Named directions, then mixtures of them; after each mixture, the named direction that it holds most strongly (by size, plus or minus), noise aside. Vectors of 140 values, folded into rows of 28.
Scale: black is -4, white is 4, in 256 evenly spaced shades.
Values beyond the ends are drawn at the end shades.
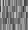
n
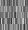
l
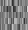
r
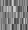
r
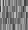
n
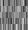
n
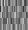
n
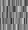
n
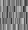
n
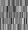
r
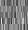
l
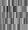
r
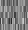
l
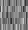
n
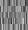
l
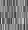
l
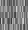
l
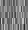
l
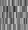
r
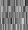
l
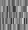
r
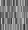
l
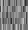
n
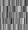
n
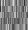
n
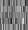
l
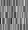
l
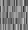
n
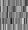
n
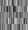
r
